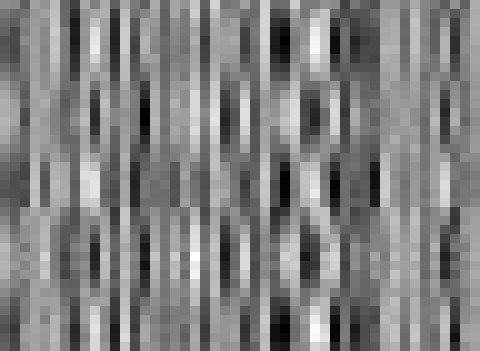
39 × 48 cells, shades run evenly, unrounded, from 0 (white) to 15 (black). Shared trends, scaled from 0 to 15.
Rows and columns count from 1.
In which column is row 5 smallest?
32
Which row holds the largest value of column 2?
37
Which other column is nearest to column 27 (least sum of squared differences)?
6
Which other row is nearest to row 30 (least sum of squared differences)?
28
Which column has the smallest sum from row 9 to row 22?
22
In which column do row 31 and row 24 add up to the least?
20
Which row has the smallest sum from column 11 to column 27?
1
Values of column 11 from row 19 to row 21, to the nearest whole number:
8 9 9
